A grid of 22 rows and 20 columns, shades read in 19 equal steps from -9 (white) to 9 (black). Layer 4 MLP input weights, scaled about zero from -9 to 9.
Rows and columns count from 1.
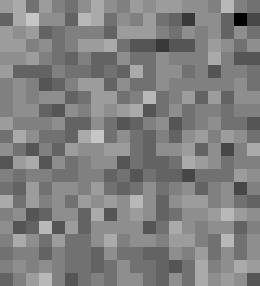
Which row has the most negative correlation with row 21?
15
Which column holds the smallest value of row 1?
18
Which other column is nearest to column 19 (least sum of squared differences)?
20
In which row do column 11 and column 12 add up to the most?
4
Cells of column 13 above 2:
1
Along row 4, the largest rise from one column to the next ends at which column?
10
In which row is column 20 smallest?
12
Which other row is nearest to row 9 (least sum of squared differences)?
7
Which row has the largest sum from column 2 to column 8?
6
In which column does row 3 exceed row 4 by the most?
9
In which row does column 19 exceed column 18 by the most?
2
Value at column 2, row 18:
3
